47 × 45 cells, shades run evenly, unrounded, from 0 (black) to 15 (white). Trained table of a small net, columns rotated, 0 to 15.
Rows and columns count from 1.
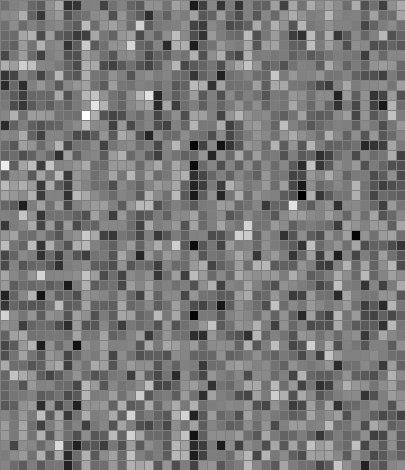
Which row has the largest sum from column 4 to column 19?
17
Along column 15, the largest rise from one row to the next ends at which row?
42
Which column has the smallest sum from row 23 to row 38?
5
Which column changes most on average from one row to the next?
22
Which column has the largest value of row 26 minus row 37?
43
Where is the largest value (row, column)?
12, 10
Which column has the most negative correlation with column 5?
14
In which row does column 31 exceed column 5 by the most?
35
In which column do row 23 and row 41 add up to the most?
28
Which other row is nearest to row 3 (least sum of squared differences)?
40
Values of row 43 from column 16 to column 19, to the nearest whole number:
5 4 6 4
